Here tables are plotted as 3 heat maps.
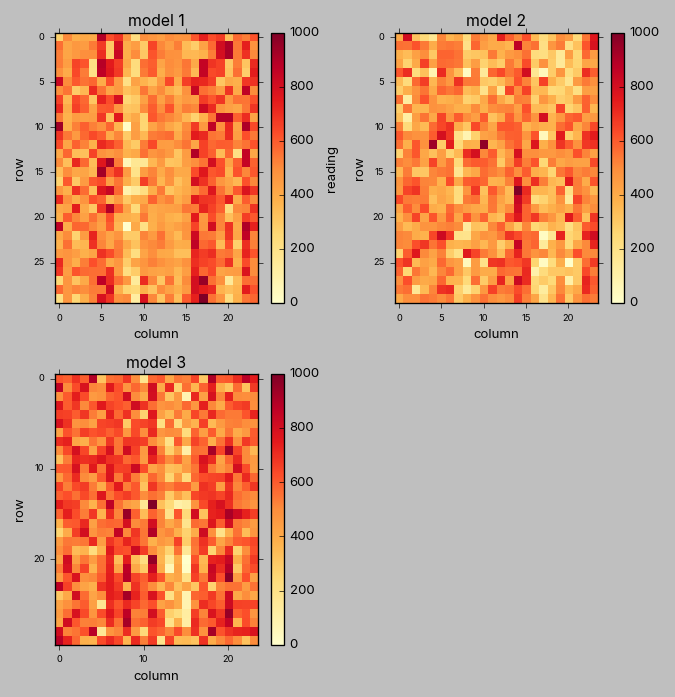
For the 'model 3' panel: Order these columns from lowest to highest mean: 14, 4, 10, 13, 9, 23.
13, 14, 10, 4, 23, 9
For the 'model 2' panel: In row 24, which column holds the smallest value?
7
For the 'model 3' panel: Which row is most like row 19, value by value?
7
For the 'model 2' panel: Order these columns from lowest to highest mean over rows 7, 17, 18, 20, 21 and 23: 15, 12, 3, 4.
12, 4, 3, 15
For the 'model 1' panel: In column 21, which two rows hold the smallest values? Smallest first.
13, 23
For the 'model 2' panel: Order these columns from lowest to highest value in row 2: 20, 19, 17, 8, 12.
19, 17, 8, 12, 20
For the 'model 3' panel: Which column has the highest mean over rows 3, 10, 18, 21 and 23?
6
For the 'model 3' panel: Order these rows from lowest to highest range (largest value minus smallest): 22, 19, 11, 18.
18, 11, 19, 22
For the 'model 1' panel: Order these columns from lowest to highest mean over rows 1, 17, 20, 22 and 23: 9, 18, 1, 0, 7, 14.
9, 14, 0, 1, 7, 18
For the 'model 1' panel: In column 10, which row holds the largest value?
29
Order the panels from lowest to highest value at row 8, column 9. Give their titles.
model 1, model 2, model 3
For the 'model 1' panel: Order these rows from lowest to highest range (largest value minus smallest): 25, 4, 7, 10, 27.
25, 7, 4, 27, 10
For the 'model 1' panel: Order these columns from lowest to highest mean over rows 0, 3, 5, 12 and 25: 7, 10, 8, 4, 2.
8, 4, 10, 2, 7
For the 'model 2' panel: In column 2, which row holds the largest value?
24
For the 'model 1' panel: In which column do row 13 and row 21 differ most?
0
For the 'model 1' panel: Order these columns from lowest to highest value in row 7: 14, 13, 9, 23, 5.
9, 14, 13, 23, 5
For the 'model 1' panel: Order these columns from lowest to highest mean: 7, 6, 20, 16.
20, 7, 6, 16
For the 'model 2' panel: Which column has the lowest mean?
17
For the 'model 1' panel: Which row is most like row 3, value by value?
4
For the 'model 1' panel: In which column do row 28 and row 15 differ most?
5
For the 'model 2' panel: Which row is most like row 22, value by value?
11
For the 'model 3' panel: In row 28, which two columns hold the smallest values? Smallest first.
5, 10
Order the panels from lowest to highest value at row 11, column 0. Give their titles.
model 3, model 2, model 1
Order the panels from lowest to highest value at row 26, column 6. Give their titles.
model 2, model 1, model 3
